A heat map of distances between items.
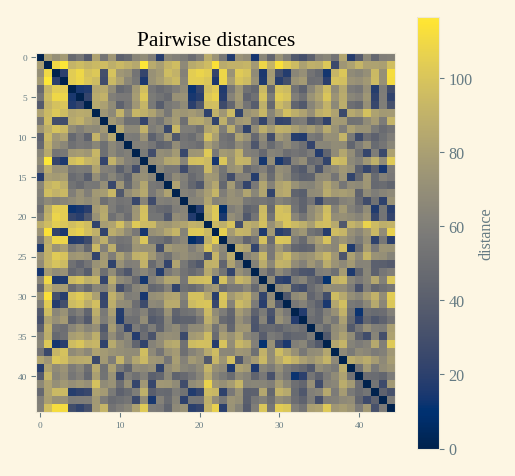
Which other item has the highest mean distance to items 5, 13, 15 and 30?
1
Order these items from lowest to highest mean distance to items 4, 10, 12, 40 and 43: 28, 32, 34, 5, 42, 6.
32, 42, 6, 5, 34, 28
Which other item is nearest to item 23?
19
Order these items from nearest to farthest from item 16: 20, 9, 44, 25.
9, 20, 44, 25
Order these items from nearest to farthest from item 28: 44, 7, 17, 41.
41, 17, 7, 44
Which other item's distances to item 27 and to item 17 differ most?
39
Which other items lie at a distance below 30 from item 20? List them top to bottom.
4, 5, 19, 23, 42, 44
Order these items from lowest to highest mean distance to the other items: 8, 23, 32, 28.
32, 8, 23, 28
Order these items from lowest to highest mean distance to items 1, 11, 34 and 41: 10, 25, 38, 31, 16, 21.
10, 16, 31, 38, 25, 21
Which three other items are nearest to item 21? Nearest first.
7, 25, 38
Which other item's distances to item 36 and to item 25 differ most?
2
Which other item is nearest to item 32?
40
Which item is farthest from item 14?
21
